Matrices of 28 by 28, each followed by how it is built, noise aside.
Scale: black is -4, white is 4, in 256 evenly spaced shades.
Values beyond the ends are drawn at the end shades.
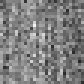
blocks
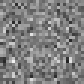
low rank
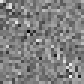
banded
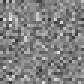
low rank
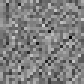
Hankel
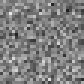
blocks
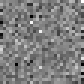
uneven columns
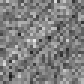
Hankel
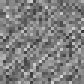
Hankel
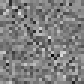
banded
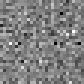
uneven rows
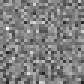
low rank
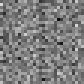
repeating rows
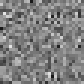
low rank
